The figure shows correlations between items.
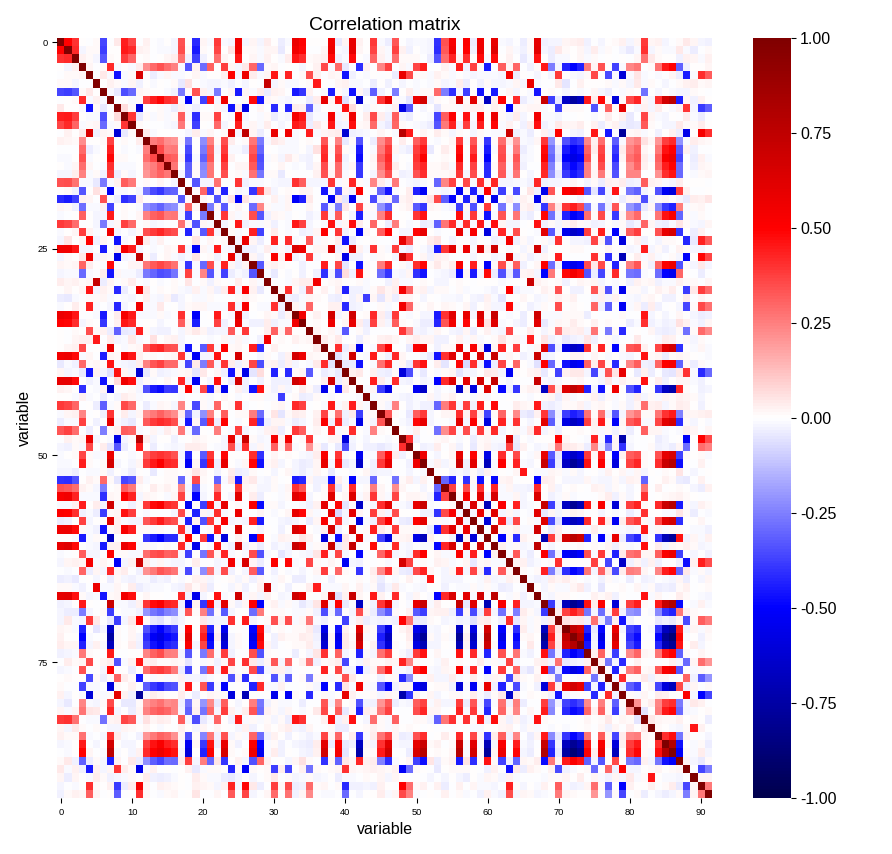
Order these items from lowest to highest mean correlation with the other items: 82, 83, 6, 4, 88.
6, 88, 83, 4, 82
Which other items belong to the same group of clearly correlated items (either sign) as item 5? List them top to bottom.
29, 36, 66
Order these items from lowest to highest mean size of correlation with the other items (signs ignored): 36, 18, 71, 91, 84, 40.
36, 91, 40, 84, 18, 71
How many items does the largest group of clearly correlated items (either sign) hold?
39
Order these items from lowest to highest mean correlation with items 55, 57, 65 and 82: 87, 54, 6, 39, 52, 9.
6, 39, 87, 52, 54, 9
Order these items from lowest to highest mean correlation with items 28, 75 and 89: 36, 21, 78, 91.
21, 36, 91, 78
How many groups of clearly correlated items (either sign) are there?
7
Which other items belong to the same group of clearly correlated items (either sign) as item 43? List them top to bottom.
31
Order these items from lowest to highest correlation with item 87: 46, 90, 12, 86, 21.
86, 46, 21, 12, 90
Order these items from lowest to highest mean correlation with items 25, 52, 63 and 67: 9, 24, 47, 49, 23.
23, 49, 24, 47, 9
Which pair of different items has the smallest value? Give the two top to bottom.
72, 86
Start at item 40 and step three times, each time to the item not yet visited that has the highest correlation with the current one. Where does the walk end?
88
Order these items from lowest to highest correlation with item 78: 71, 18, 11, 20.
11, 20, 18, 71
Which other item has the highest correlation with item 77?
79
